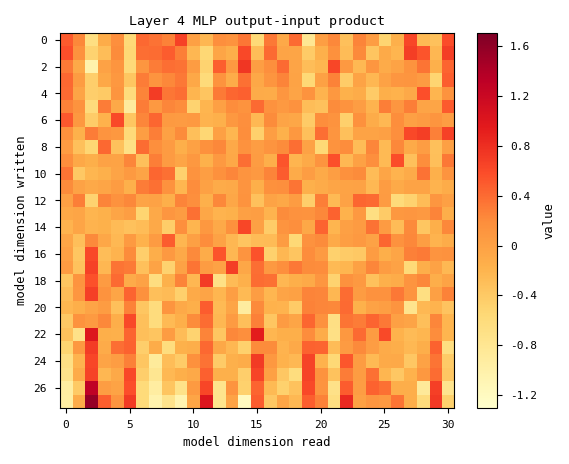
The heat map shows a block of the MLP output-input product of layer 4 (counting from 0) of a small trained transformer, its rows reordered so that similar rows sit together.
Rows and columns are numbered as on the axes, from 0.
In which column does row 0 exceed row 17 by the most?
27
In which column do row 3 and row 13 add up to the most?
21
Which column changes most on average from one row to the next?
28
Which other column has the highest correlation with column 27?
30
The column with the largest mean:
15
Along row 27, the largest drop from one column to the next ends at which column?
12
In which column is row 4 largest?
7
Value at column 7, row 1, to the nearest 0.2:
0.4
